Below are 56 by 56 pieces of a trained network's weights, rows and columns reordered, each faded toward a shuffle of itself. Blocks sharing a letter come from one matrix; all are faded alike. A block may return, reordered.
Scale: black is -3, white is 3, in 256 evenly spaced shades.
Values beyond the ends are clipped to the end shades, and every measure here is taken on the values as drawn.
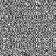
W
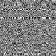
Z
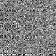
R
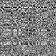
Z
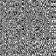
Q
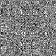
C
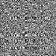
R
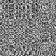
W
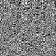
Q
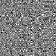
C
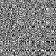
Z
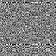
Z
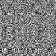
R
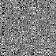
C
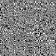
C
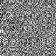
W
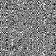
Q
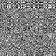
Z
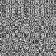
W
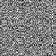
W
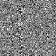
C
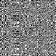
Q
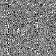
C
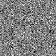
C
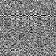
Z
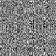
W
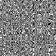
C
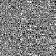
C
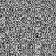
W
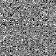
C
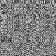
W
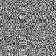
W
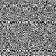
Z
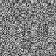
W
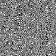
C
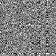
R
